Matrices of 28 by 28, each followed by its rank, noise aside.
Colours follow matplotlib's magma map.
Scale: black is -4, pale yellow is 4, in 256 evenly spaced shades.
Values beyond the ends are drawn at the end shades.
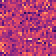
eight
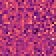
eight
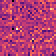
eight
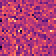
seven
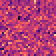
eight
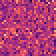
eight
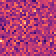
seven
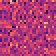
five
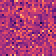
seven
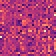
five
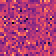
six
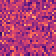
seven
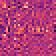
five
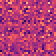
five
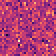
six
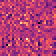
six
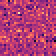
six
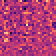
five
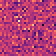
seven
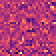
six
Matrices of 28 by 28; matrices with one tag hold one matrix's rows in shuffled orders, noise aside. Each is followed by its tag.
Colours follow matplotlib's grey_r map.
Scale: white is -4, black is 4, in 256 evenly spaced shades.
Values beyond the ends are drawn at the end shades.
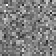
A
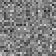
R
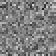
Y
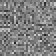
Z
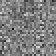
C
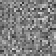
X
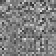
C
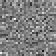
Y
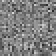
X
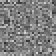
R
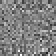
X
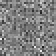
C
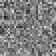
R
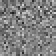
A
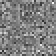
C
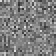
Z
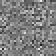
C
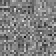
Z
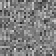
Z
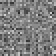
R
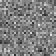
Z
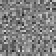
A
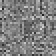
C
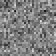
Z
